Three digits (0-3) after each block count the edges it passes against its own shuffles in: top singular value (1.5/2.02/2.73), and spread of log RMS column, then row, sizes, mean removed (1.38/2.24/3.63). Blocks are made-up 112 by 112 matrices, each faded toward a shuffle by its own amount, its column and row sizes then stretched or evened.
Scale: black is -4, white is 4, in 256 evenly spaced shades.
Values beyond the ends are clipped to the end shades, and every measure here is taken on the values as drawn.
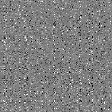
2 2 1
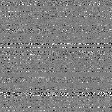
2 1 3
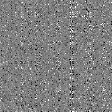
2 2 1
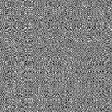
3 1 2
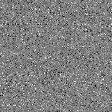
1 0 1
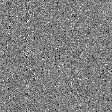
0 2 0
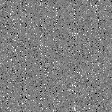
0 2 0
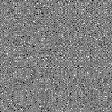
3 0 1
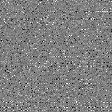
2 0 2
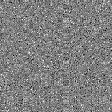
2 0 0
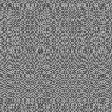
3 0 2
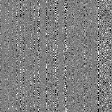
2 3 0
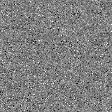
0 1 1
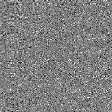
2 1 1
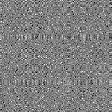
3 1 1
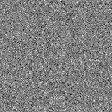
2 0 0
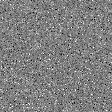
0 0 1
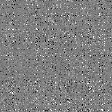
0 2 2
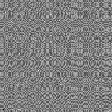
3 1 0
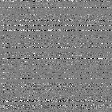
2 1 3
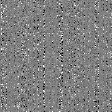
1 3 1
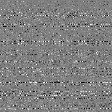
2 0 3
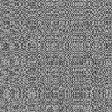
3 2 1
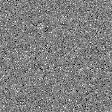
0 1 1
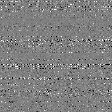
1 1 3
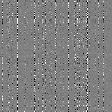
3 3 1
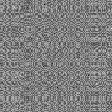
3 1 0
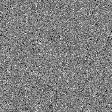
0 1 0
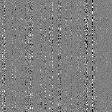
2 3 1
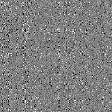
2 2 1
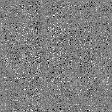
0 2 2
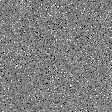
0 0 0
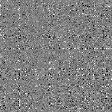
1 2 2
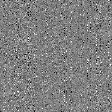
0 2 0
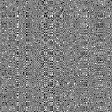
3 2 1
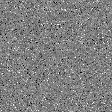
0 0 1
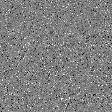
1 0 1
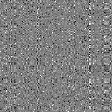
3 2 0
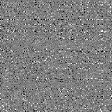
2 1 2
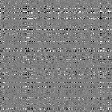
3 2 3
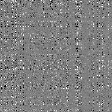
1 3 2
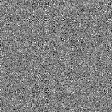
2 1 1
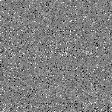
1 1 1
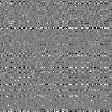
3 1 3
